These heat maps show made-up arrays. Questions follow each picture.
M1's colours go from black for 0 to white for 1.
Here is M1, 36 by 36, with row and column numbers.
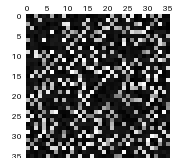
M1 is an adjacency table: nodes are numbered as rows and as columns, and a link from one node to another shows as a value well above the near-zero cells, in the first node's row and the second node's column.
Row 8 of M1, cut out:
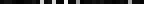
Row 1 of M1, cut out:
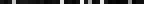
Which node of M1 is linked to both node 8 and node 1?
node 32
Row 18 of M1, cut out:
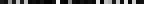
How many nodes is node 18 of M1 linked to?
11
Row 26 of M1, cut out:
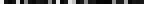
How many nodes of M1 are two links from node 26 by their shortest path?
10
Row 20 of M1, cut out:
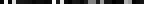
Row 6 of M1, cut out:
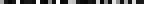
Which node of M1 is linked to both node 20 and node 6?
node 31
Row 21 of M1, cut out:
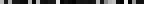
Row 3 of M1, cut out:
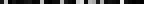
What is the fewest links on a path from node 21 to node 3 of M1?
3
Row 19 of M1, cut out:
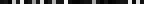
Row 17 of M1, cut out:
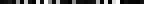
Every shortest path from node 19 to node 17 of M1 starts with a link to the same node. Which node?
node 34
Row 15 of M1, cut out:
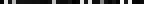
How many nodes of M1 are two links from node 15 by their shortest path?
10
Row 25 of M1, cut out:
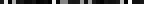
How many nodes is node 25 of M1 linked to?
9
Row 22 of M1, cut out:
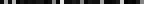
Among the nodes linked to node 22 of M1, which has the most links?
node 13
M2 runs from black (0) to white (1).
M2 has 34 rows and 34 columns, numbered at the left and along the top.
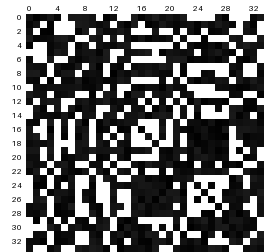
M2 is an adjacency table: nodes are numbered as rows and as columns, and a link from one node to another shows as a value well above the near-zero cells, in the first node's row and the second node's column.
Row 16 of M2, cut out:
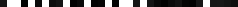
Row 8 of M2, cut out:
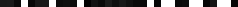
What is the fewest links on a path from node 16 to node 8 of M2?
3
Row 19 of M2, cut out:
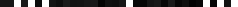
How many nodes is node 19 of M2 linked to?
7
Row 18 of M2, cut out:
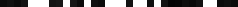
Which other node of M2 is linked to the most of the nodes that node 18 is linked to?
node 2
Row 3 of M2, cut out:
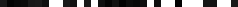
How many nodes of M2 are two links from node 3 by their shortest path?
7
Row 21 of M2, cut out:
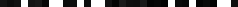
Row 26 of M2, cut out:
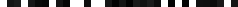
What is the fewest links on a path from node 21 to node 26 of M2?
2
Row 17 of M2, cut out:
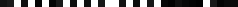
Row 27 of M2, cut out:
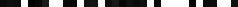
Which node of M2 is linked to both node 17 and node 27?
node 11
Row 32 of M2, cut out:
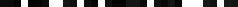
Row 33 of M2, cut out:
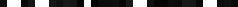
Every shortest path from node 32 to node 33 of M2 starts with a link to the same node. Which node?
node 31
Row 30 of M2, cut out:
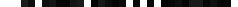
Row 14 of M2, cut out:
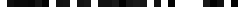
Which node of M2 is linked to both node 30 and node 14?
node 0
